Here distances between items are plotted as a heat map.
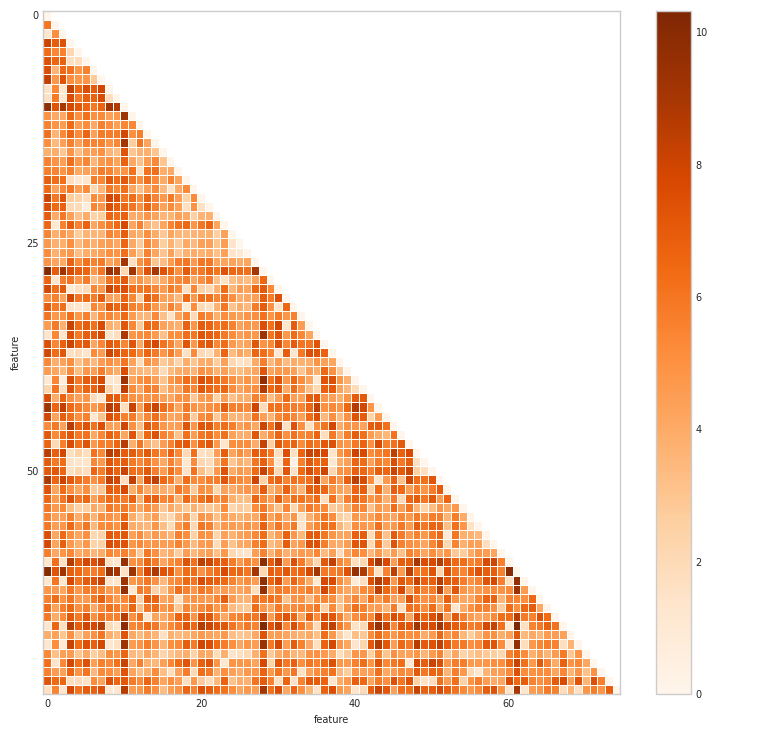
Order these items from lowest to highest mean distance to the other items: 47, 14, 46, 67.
14, 46, 47, 67
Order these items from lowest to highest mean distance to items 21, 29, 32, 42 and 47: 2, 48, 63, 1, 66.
1, 48, 63, 66, 2
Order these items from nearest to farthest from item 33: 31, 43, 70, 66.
70, 66, 31, 43
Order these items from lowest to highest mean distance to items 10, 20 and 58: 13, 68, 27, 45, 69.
68, 13, 27, 45, 69
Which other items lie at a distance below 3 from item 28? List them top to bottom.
10, 43, 51, 61
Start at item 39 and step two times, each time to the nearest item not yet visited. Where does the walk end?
15
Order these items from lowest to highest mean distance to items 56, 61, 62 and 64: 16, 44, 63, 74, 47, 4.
16, 74, 4, 44, 63, 47
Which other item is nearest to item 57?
52
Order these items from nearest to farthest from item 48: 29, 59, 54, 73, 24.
73, 54, 24, 59, 29
